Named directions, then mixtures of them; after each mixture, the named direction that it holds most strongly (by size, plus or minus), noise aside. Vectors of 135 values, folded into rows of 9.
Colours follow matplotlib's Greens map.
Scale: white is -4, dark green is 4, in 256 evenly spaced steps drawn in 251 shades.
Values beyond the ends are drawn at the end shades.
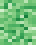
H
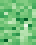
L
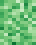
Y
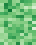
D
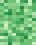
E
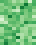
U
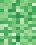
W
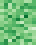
H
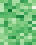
D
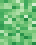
Y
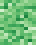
H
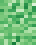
W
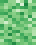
Y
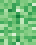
W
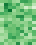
D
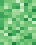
Y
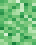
Y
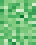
W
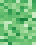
E
